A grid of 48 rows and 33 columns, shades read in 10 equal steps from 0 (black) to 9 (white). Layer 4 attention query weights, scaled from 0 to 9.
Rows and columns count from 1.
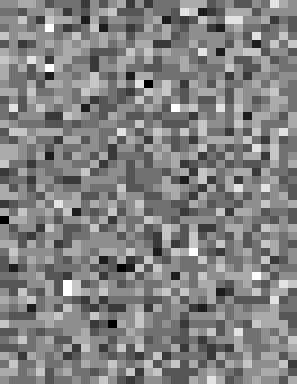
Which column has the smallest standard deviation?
5
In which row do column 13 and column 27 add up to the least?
41
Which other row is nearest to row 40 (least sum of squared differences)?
26
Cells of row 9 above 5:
9
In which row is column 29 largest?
35
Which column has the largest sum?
31
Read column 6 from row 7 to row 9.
4 2 9
